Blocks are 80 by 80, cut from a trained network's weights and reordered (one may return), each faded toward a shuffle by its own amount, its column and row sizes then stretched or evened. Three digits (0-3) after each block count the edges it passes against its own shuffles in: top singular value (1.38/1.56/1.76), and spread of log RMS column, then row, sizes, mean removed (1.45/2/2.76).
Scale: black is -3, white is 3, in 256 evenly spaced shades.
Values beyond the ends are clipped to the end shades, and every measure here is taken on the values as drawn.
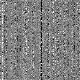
3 3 0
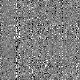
1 3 2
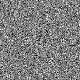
2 0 0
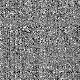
1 0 2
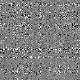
1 2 3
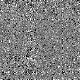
1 2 2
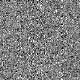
1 2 0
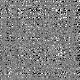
0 2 3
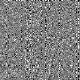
3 3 1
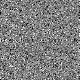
1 1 0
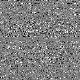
0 0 3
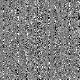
0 3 0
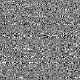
2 2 3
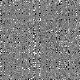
0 3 2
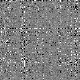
0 3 3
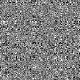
3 2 2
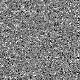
1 1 0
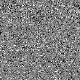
0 0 2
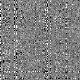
3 3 2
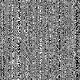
3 3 0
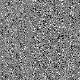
0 3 0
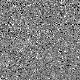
0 1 2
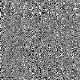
2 3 2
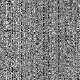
3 3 0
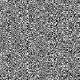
3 3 0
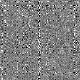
2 3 2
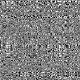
3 1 3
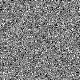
0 0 1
